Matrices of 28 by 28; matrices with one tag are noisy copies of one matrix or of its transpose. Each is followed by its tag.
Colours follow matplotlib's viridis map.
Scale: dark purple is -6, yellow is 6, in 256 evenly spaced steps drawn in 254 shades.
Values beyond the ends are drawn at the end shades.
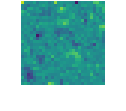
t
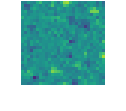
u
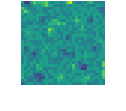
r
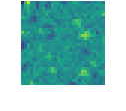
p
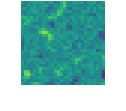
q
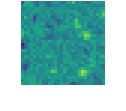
p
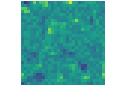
r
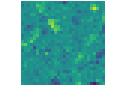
q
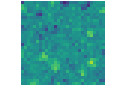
p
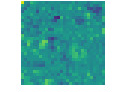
t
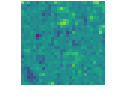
t
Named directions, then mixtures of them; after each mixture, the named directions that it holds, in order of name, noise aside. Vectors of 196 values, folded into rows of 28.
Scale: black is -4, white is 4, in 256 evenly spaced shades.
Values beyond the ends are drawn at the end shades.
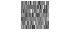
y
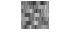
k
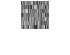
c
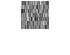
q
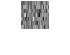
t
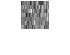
k, t, y.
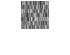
q, y.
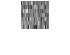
c.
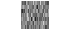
q.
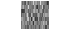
q.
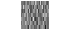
c, q, t.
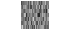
c, t, y.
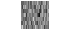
t, y.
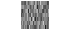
c, q.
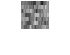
k.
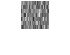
t.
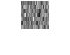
t.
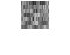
k, q, t.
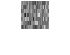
k, t.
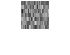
c, k, q.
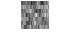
k, t.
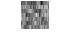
k, t.
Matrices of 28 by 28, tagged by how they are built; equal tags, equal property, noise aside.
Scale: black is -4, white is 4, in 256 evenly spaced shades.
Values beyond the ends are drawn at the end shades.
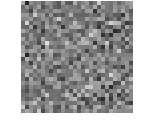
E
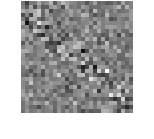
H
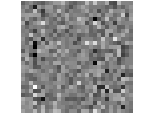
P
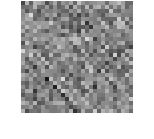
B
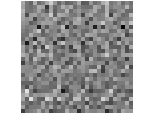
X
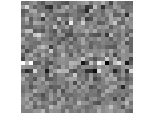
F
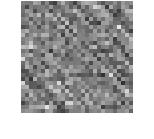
B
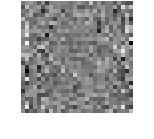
P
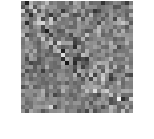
H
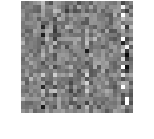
P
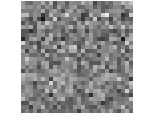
X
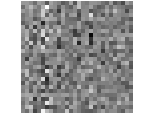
P
